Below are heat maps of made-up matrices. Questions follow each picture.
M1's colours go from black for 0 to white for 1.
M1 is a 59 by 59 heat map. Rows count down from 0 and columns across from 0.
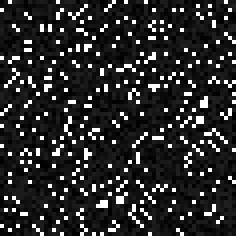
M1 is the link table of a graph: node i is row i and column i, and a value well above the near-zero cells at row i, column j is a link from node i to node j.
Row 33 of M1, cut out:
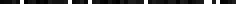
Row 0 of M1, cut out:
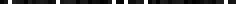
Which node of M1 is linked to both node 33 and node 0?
node 36
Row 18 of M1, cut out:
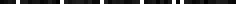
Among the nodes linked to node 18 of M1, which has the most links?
node 15
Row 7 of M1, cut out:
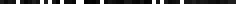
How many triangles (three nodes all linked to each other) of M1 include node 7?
2
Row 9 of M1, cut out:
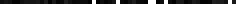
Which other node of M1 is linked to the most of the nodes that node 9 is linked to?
node 21
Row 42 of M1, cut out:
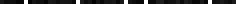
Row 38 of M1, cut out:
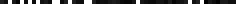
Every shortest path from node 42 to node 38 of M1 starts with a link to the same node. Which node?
node 19
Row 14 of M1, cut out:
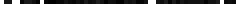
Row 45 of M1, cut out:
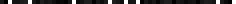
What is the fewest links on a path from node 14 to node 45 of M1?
3
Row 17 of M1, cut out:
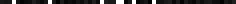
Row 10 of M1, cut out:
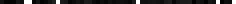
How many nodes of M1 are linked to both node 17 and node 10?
0
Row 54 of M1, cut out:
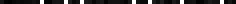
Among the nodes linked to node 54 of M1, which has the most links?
node 20
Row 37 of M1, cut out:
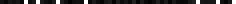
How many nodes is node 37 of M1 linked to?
7
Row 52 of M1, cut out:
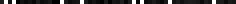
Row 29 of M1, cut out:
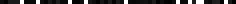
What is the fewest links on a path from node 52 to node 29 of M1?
3
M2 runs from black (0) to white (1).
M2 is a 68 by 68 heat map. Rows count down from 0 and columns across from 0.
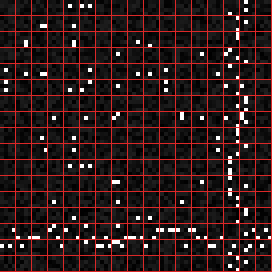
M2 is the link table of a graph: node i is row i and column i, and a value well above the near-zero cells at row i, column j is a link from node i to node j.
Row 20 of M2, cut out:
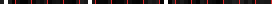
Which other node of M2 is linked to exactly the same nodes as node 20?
node 17
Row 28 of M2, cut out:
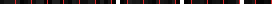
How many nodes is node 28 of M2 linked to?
3
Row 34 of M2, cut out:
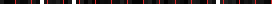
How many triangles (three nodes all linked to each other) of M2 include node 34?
2
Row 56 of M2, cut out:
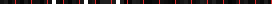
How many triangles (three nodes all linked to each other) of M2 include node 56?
2
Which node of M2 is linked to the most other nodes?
node 59
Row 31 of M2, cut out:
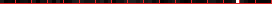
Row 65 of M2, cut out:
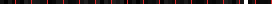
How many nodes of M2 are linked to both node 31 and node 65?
0
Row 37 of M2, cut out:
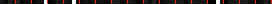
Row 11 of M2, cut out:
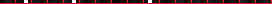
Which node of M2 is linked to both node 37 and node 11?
node 18
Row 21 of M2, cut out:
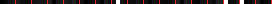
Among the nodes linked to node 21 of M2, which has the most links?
node 29
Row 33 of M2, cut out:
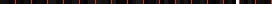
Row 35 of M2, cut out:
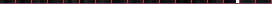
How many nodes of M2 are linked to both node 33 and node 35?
1
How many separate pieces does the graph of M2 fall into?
6
